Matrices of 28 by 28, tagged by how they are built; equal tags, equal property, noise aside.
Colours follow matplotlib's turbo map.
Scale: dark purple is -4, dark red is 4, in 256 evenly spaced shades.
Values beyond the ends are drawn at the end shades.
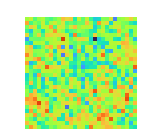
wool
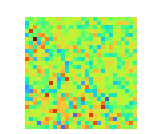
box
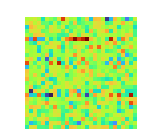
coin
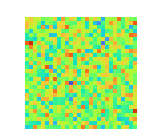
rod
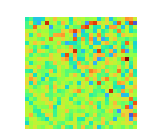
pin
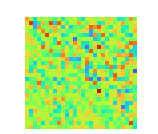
pin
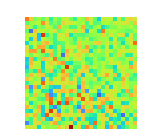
box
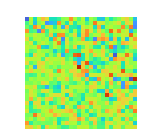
pin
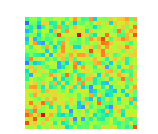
wool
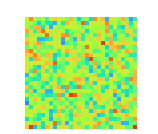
rod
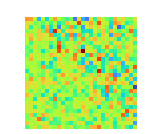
pin
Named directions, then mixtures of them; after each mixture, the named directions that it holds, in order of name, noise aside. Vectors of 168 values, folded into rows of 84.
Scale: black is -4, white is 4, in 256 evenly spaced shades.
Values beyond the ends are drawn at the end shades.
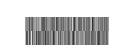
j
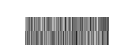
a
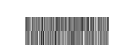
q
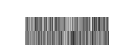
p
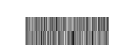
j, p, q.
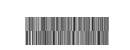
j.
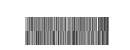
a, j, p.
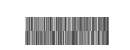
a, j, p.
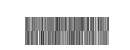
q.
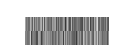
a, q.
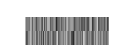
j, p, q.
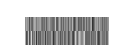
j.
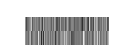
q.
